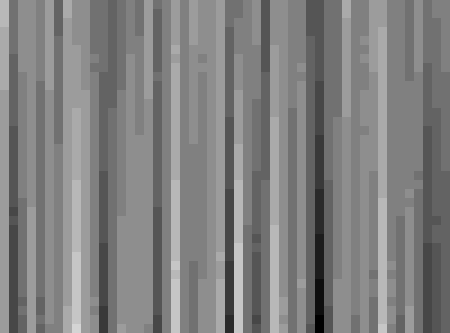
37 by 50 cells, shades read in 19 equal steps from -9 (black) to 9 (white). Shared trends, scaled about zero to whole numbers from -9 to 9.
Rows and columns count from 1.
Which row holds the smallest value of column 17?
37
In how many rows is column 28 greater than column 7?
16
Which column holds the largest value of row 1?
1
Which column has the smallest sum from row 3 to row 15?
36
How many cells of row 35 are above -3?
41
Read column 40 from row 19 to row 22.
0 0 0 0
